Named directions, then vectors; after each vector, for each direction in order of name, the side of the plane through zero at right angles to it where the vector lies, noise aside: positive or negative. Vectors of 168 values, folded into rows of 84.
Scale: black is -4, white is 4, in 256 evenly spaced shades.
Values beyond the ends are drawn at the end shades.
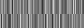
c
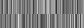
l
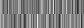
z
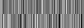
negative, negative, positive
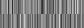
positive, negative, negative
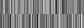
positive, positive, negative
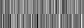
positive, positive, negative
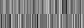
positive, positive, negative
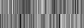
negative, positive, positive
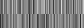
negative, positive, negative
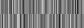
negative, positive, positive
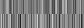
negative, negative, positive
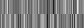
negative, negative, negative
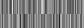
negative, positive, positive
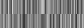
negative, positive, positive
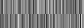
negative, positive, negative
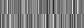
negative, negative, negative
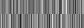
negative, negative, positive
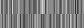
negative, positive, positive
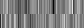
negative, negative, negative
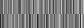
negative, positive, negative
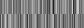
negative, negative, negative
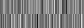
positive, positive, negative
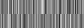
negative, positive, positive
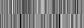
negative, positive, positive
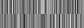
negative, positive, positive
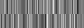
positive, positive, positive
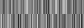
negative, negative, positive
